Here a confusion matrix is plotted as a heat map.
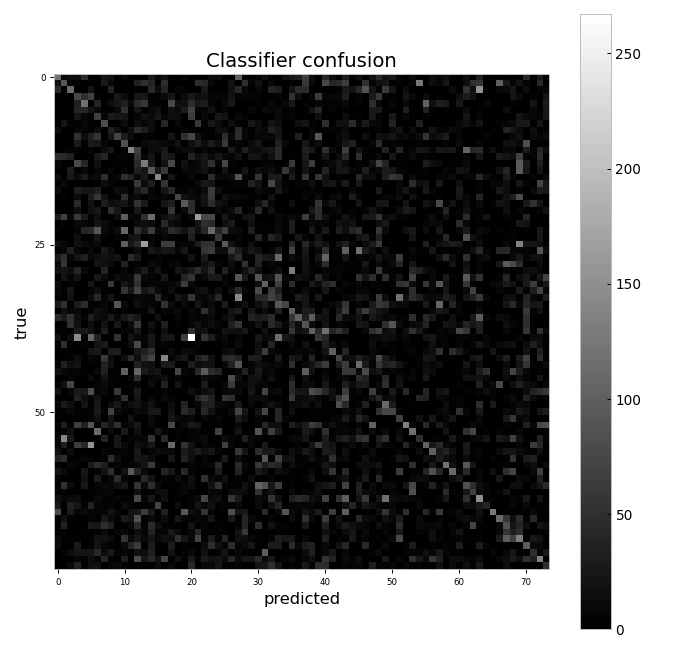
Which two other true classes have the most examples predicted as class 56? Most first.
59, 72
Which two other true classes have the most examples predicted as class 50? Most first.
37, 15
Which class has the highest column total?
12
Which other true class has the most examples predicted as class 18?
44
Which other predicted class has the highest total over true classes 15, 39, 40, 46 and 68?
20
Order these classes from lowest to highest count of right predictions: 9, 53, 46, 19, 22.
46, 22, 9, 19, 53
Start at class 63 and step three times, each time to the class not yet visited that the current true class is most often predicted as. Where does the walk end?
16
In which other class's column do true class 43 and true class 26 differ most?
72
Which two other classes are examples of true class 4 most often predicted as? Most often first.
55, 17
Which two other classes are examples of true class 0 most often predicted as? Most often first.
27, 37
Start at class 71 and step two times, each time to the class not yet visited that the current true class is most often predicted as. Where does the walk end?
57
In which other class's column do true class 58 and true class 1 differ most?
54
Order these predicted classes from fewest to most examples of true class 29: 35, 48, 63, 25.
63, 25, 48, 35
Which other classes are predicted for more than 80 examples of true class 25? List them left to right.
10, 13, 69
